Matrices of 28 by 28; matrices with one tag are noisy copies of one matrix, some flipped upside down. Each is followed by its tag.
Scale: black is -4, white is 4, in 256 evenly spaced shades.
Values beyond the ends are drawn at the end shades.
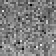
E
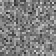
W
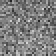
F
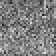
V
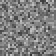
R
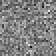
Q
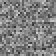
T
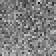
E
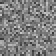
W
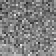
E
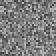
W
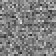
T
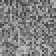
F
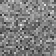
V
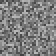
W
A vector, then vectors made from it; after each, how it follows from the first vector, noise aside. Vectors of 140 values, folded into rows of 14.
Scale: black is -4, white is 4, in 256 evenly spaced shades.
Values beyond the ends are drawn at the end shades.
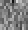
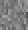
wrapped around, shrunk.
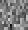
wrapped around.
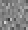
wrapped around, partly zeroed.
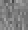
shrunk.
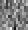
reversed.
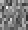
wrapped around.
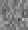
wrapped around, shrunk.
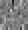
partly zeroed.
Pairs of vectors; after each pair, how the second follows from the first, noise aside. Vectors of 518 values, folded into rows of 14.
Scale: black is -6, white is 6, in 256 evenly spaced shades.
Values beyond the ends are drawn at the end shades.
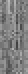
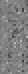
wrapped around, partly zeroed.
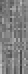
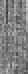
reversed.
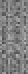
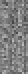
wrapped around, negated.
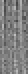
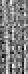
reversed, scaled up.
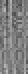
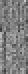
wrapped around, negated.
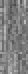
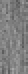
reversed, negated, shrunk.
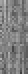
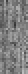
reversed.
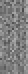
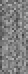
wrapped around, negated.
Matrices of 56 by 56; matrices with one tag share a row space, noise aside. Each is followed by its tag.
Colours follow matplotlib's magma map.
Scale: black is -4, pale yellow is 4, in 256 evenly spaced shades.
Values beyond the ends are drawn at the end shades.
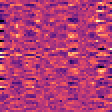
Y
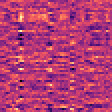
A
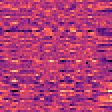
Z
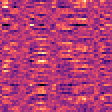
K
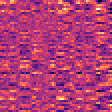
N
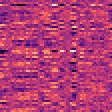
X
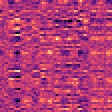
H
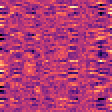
Y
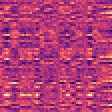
Z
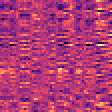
N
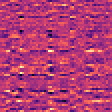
A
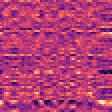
Z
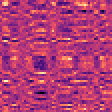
K
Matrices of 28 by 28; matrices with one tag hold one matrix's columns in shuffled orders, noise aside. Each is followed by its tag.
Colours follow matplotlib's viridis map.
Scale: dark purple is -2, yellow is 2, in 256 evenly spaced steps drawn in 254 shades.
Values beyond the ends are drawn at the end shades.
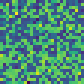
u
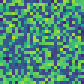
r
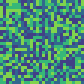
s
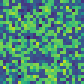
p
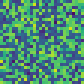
s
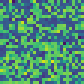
u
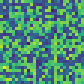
p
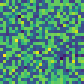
r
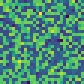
r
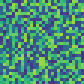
r
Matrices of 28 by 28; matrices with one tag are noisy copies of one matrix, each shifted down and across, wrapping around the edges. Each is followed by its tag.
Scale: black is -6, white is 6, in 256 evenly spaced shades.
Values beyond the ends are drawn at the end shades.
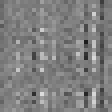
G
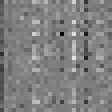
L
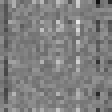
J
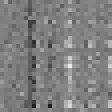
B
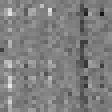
B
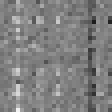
B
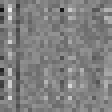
G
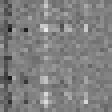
B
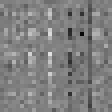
J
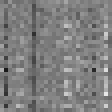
L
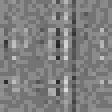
G
